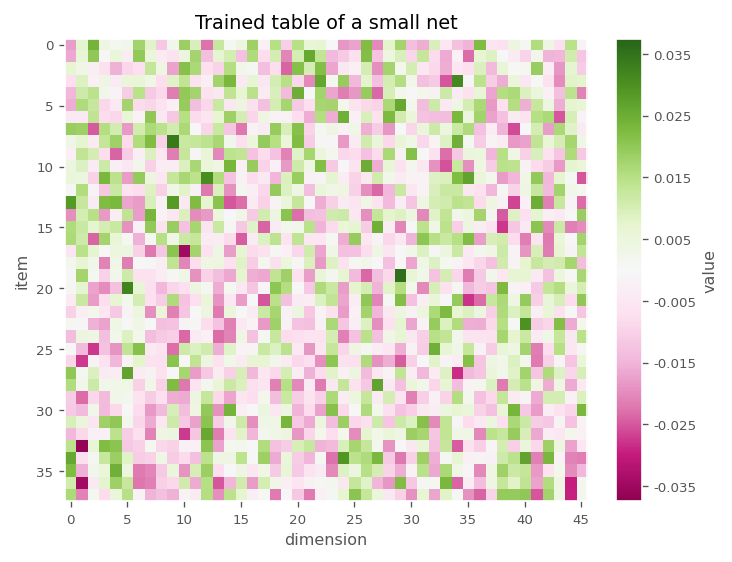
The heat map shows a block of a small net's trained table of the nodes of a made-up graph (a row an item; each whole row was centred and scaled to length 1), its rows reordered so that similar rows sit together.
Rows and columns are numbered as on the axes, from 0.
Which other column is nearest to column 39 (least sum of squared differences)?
15
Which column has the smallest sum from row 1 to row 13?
27
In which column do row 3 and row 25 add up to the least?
21
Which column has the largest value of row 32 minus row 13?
39
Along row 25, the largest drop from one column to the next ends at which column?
41
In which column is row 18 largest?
44
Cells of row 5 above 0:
23
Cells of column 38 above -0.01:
31
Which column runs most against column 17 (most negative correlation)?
1
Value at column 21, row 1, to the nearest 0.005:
0.025
